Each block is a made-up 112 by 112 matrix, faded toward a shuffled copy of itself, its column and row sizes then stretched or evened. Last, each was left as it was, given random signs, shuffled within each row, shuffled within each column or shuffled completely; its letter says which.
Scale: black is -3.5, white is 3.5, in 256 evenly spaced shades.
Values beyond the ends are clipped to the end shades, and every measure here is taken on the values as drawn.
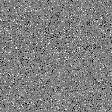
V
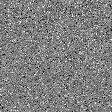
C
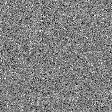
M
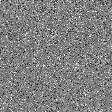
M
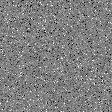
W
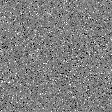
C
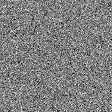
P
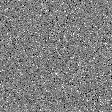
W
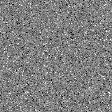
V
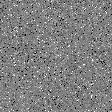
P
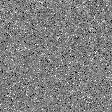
W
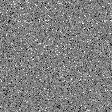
C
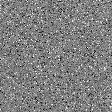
W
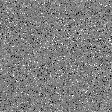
C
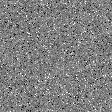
W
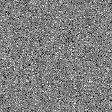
V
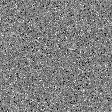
W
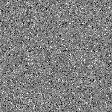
V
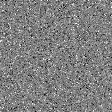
W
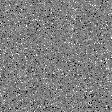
V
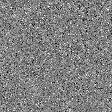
M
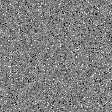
M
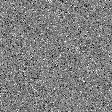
W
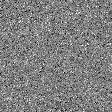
C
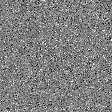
C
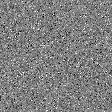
C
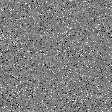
V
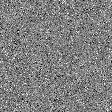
W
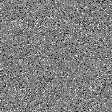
V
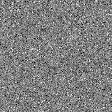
V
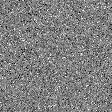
W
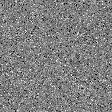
C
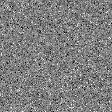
M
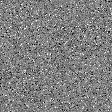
C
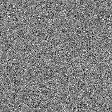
M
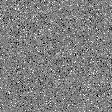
V
